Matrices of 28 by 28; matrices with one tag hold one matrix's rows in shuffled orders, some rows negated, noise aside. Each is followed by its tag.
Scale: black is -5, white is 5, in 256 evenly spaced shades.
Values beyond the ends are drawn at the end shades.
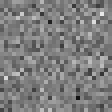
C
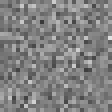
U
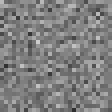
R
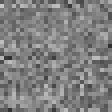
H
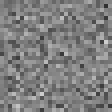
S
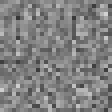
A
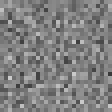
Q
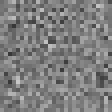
S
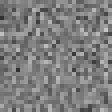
A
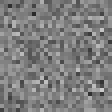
C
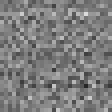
U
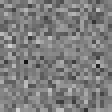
R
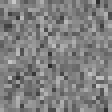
S
